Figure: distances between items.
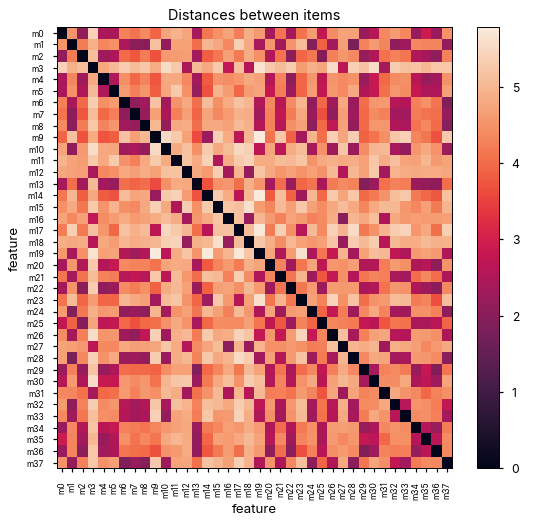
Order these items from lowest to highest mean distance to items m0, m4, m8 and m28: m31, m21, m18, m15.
m21, m31, m15, m18
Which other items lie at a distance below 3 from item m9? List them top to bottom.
m14, m17, m23
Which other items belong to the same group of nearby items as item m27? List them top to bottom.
m3, m12, m16, m18, m31
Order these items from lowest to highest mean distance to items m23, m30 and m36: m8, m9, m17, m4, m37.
m4, m9, m17, m8, m37
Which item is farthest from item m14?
m19
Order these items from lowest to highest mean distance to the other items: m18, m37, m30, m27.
m37, m30, m27, m18
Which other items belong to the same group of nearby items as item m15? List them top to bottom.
m11
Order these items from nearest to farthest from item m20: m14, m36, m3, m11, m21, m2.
m36, m2, m14, m21, m11, m3
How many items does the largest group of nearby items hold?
13
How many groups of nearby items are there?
5
